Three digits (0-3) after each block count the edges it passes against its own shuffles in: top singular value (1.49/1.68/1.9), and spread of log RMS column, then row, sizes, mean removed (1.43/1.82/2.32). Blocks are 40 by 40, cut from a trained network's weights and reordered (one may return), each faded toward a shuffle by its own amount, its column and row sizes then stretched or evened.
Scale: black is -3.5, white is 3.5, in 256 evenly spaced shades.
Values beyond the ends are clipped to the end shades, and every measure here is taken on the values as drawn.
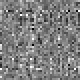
1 3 1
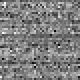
1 0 1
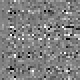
0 3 3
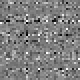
1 1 3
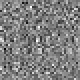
1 0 2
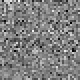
0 0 2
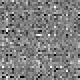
1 2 1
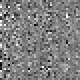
0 3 0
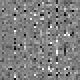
0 3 0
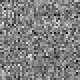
1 1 0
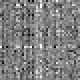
2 2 2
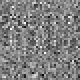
2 1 2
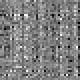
3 1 3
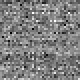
0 0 1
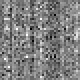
2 1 1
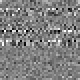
3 0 3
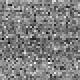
0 0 0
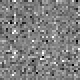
0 1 2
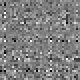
1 2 3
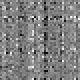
3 2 3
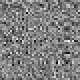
2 1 1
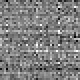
2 2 1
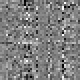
2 3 1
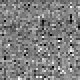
0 1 0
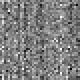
1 1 0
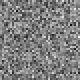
2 0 0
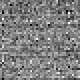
0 1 0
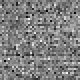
0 0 0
